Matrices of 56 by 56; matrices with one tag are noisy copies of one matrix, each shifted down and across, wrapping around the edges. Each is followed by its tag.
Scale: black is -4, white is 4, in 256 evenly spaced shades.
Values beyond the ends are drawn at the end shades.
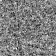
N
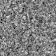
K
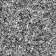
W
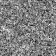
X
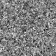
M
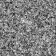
X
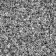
N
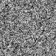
K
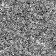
X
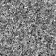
K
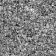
X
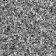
M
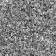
X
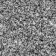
X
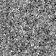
W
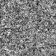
W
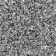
N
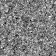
K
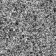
W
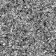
W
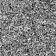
N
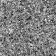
M
